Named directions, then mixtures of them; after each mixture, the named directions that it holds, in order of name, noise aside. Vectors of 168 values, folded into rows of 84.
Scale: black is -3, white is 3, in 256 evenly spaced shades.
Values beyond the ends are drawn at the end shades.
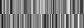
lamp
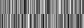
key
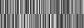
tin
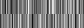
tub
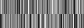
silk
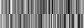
lamp, tub.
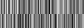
key, tin, tub.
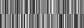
silk, tin, tub.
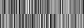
tin, tub.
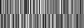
key, lamp, tin.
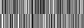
key, lamp, tub.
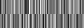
key, lamp, tin.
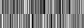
key, lamp, tub.
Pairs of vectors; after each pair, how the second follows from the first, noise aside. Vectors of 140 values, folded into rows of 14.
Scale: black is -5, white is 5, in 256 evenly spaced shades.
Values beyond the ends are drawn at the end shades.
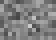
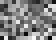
wrapped around, negated, scaled up.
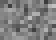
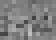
reversed, negated, partly zeroed.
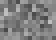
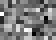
wrapped around, negated, scaled up.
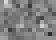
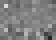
reversed, negated, partly zeroed.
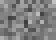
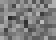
copied.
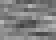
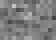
reversed, negated, partly zeroed.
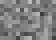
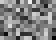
scaled up.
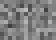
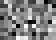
wrapped around, negated, scaled up.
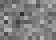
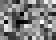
scaled up.
